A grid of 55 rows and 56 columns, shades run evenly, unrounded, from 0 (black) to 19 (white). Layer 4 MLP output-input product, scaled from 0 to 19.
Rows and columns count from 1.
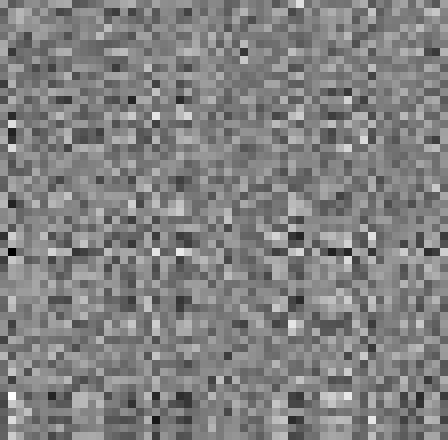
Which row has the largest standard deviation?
32
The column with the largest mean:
44
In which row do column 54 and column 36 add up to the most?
53
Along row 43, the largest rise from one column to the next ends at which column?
2
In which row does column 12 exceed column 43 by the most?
25
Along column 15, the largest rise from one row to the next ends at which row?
10
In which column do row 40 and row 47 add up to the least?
40
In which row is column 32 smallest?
3
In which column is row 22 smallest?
36
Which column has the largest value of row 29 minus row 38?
37
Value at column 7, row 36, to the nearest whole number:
13
